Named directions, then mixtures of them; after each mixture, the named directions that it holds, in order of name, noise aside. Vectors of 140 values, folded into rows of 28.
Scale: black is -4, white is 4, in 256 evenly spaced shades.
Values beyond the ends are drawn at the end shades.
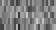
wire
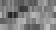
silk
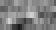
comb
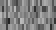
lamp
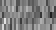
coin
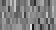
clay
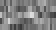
coin, comb, silk.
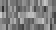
comb, lamp, silk.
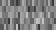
lamp, wire.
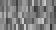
coin, lamp.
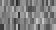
wire.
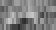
comb.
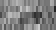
coin, silk, wire.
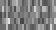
lamp.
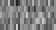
lamp, wire.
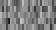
lamp.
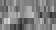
coin, comb.
